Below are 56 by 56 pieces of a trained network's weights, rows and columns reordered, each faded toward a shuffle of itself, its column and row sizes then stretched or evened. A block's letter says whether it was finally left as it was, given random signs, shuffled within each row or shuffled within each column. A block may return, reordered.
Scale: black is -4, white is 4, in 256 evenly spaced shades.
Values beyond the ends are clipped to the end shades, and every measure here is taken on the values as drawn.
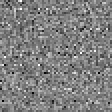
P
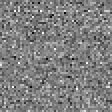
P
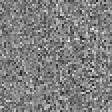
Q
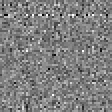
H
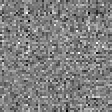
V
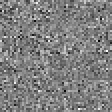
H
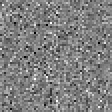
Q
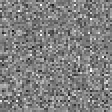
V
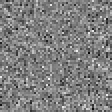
Q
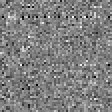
V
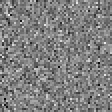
Q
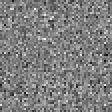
H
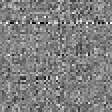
V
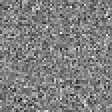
H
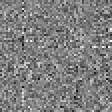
H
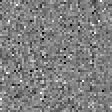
Q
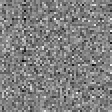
H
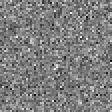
H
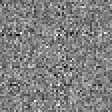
H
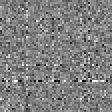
H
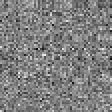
V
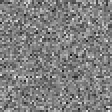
P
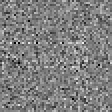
H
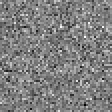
P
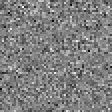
P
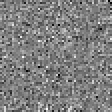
H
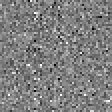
Q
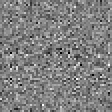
V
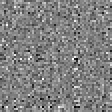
H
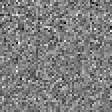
H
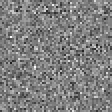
P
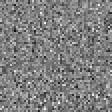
H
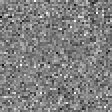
P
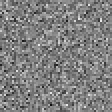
H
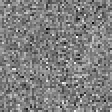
Q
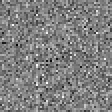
Q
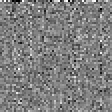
H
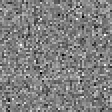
Q
